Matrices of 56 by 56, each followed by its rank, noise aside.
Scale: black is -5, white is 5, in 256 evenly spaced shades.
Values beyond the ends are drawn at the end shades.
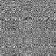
six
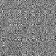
eight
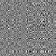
four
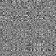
six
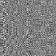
six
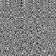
eight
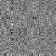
six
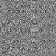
six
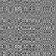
four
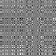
two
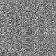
eight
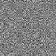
eight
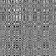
three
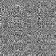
eight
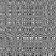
three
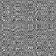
four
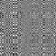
two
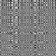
three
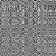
three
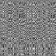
four
